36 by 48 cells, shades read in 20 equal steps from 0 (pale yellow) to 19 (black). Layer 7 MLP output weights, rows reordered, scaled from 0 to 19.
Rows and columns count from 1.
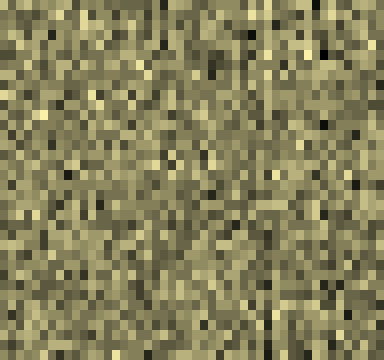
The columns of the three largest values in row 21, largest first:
13, 8, 25
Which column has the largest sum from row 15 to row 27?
34
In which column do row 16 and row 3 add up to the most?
35
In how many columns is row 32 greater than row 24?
23
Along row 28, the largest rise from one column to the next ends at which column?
9
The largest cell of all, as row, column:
6, 41
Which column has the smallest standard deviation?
24
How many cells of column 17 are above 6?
26
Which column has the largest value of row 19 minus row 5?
47
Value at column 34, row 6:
1
